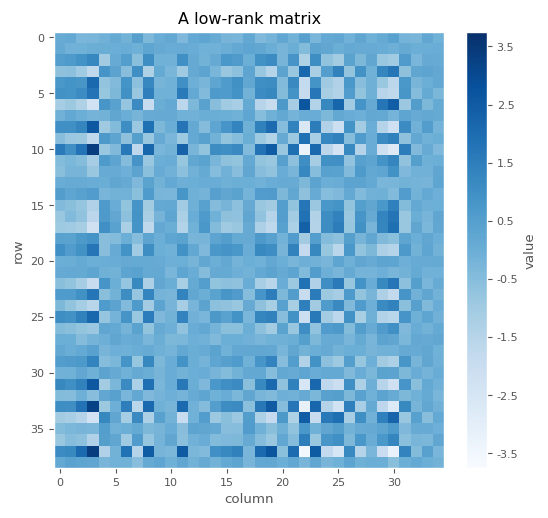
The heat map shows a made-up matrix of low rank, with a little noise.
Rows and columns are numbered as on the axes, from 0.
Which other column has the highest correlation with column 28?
10
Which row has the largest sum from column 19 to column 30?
6
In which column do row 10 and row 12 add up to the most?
3
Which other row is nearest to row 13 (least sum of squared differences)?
1
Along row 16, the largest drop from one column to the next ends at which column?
23
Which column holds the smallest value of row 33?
22
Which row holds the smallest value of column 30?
37
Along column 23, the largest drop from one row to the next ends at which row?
34
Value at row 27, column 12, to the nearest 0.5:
0
